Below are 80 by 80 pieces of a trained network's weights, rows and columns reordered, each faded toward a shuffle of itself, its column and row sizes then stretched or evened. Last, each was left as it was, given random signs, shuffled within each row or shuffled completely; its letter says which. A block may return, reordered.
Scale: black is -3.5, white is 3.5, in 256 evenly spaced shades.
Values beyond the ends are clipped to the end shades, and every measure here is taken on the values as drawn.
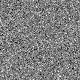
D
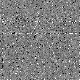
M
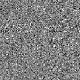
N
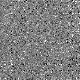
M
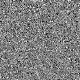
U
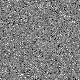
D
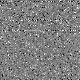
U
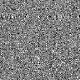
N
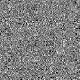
N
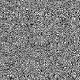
N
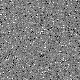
D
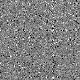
M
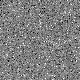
D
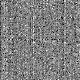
N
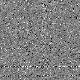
N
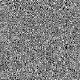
N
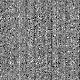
N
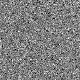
U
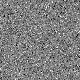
D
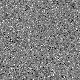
D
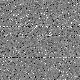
U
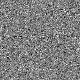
U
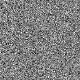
M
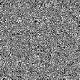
N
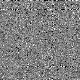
M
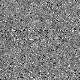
U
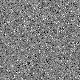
D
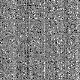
N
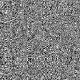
N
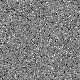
D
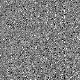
M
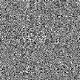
N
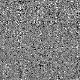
M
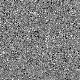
U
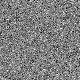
D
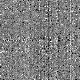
N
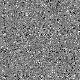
M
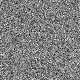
D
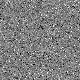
D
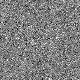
U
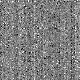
N
